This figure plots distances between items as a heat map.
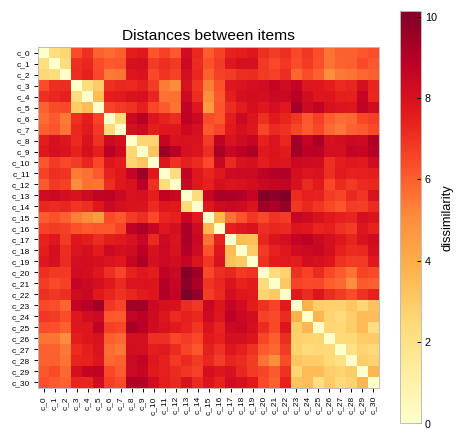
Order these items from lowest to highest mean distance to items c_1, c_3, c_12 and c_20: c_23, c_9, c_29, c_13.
c_29, c_23, c_9, c_13
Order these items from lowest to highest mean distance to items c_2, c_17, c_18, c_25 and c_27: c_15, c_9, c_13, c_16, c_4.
c_15, c_16, c_4, c_13, c_9
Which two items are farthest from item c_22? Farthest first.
c_13, c_14
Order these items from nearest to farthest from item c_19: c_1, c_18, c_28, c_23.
c_18, c_28, c_23, c_1
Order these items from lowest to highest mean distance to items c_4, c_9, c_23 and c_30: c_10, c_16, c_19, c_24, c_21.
c_24, c_10, c_21, c_16, c_19
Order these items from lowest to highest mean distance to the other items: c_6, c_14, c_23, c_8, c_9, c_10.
c_23, c_6, c_10, c_14, c_8, c_9
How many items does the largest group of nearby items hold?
8
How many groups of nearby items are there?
10
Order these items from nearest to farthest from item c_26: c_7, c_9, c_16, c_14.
c_7, c_14, c_16, c_9
